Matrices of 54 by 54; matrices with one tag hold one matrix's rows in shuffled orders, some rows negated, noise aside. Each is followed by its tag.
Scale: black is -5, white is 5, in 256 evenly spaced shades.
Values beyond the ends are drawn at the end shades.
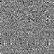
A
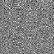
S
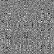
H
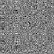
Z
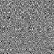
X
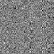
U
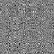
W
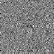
A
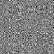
S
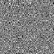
S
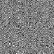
S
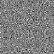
A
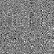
U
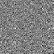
U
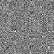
U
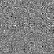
U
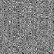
S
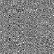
S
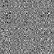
H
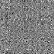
H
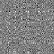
W
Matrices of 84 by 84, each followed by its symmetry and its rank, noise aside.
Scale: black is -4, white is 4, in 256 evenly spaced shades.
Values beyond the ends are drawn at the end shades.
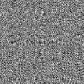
antisymmetric, rank twelve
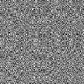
antisymmetric, rank eight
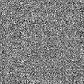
no symmetry, rank sixteen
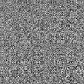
antisymmetric, rank twelve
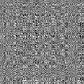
antisymmetric, rank eight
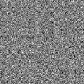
antisymmetric, rank twelve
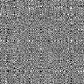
antisymmetric, rank eight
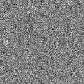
no symmetry, rank sixteen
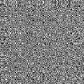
antisymmetric, rank eight
